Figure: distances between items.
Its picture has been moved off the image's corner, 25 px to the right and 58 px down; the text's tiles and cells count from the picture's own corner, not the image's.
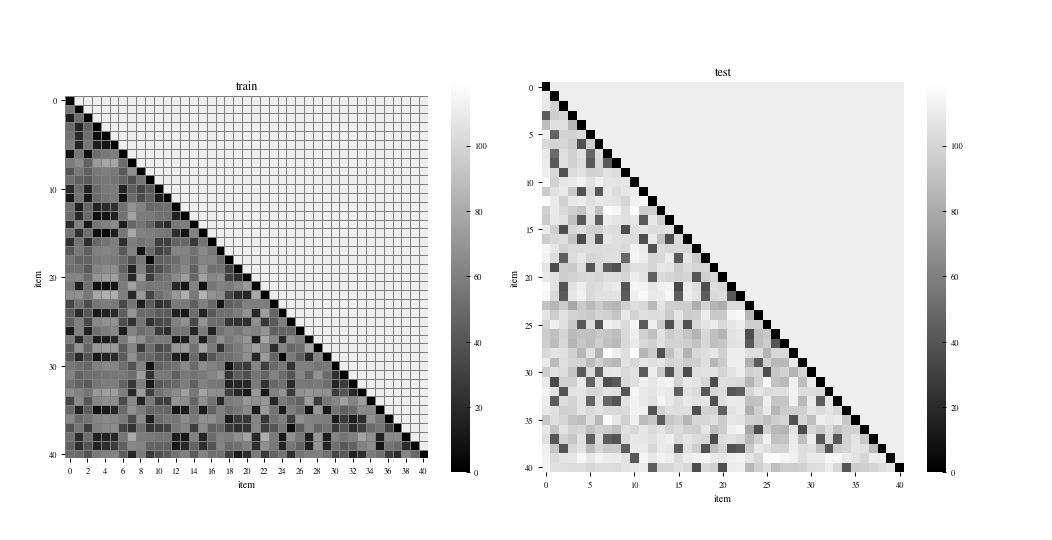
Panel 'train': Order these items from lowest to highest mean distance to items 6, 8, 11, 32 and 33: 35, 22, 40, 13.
40, 22, 35, 13
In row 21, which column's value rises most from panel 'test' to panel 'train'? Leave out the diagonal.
22
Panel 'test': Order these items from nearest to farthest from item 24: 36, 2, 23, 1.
36, 23, 1, 2
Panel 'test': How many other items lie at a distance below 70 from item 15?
7
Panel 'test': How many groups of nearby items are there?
9
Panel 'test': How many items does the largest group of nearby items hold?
8
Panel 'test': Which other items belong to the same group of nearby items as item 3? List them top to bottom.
0
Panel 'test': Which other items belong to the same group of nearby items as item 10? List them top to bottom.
39
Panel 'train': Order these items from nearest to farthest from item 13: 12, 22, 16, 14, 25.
12, 16, 14, 25, 22
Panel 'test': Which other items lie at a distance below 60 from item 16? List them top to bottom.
4, 6, 11, 14, 25, 30
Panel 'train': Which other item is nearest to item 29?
24
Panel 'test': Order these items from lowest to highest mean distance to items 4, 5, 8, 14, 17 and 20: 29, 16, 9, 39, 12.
16, 12, 29, 9, 39
